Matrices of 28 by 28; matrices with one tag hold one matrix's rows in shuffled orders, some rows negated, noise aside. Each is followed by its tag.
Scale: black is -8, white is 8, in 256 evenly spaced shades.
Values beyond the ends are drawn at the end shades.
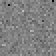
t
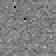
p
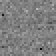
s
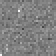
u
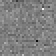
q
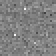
p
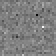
q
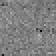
s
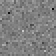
t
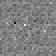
p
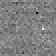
q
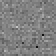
q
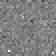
t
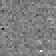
s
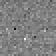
p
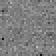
s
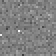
u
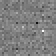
q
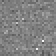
q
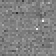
q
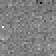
s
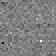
s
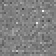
q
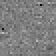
s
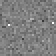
t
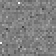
u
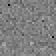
t
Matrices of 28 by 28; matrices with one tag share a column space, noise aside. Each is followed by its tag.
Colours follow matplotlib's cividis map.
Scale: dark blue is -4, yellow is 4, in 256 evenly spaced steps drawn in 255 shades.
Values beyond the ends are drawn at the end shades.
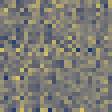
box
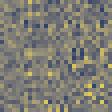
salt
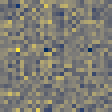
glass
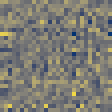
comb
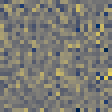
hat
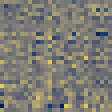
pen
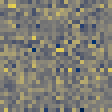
box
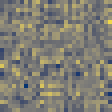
salt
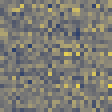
hat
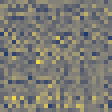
pen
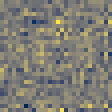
comb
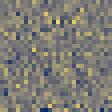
comb
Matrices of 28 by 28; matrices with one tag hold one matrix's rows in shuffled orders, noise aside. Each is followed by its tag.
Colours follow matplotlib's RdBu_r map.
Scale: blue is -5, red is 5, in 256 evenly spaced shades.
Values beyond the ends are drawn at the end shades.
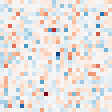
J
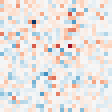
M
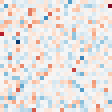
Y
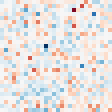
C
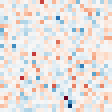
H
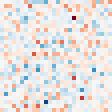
C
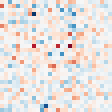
M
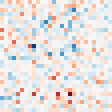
M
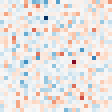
C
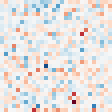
C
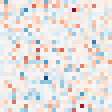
C
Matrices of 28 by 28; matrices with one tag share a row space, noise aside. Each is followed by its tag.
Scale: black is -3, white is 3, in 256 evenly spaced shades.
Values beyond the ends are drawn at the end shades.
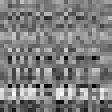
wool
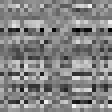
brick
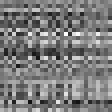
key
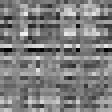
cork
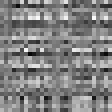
brick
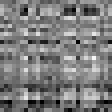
cork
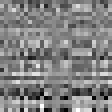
brick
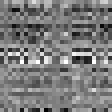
brick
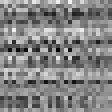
key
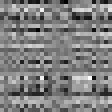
brick
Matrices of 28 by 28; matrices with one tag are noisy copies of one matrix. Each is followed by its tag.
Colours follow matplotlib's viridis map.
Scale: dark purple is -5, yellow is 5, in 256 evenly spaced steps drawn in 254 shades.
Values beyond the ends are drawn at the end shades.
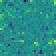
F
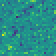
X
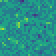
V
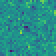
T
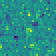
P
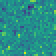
X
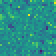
F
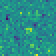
P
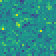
V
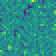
X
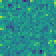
F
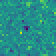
T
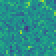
T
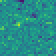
V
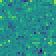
F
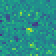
P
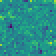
F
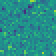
X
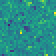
T
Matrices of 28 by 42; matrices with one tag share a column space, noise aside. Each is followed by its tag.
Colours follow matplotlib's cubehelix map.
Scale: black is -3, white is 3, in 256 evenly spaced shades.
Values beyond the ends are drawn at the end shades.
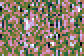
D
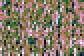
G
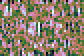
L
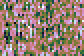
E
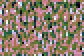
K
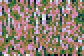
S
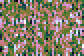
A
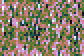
E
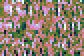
L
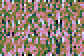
A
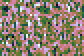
D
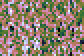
G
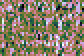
D
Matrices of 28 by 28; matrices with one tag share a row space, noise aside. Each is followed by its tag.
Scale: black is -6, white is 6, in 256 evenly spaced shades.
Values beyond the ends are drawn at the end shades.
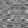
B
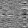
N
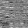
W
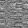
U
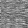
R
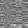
U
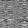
N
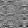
N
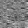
B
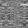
N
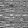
W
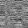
U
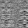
N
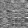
B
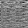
R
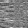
W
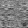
N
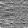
W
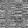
U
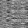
B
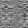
N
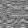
B
